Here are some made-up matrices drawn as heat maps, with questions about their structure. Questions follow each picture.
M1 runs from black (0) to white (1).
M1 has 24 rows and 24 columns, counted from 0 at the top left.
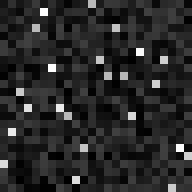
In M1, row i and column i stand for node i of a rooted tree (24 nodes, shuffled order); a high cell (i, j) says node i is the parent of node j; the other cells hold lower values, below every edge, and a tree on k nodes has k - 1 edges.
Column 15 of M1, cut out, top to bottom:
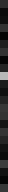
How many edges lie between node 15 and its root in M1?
3
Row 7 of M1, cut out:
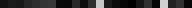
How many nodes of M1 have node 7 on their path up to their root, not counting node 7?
5
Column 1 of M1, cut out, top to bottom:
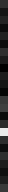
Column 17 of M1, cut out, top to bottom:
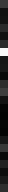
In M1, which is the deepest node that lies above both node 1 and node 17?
14
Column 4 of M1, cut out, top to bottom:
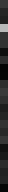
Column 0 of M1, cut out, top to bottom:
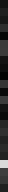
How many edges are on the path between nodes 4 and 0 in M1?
5
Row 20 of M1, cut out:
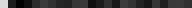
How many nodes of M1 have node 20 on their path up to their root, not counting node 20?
3
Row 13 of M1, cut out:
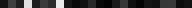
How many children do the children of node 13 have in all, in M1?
4
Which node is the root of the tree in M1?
18
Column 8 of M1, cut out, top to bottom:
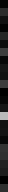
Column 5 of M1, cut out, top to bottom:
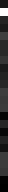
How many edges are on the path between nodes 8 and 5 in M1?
4
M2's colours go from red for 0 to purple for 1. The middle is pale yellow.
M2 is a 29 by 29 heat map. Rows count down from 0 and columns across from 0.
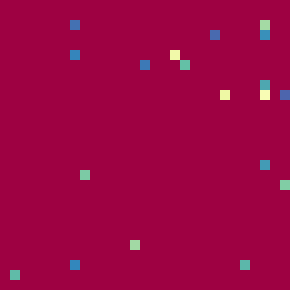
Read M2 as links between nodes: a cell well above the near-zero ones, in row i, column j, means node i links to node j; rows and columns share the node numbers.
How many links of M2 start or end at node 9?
3
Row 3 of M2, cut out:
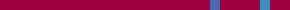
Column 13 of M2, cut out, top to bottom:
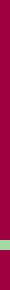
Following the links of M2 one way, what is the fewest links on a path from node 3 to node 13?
3
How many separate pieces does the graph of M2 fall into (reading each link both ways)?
12
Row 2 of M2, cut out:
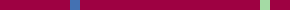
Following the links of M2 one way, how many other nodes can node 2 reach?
4
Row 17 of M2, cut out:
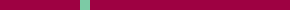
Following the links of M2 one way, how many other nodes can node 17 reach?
5
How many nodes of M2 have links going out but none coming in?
7
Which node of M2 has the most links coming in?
node 26
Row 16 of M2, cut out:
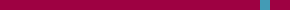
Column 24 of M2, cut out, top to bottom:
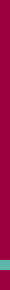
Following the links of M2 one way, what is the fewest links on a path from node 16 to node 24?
2
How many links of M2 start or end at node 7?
3
